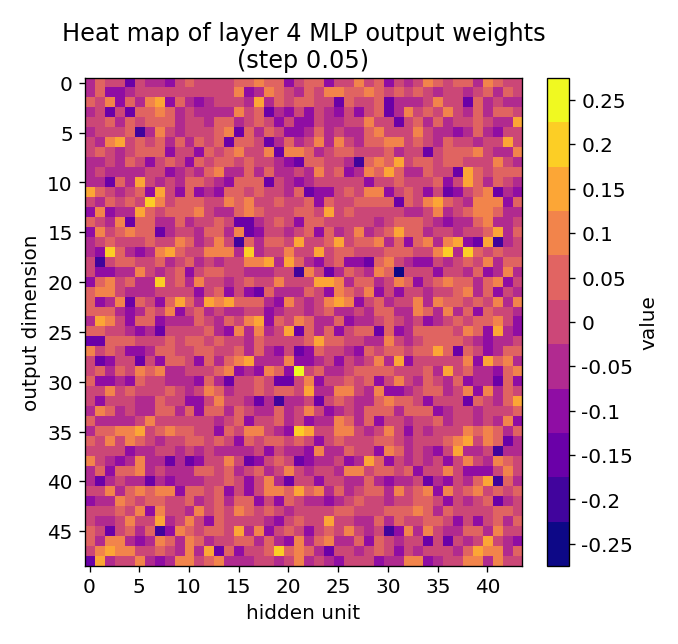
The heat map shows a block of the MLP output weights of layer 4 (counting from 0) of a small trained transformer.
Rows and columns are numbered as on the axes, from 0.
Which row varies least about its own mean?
43
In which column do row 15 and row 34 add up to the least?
16
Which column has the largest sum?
40
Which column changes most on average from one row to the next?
41
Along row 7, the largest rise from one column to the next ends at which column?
20
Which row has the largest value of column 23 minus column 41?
37
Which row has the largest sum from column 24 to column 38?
17
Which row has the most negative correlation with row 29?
25
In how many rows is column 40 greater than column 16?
18
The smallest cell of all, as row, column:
19, 31
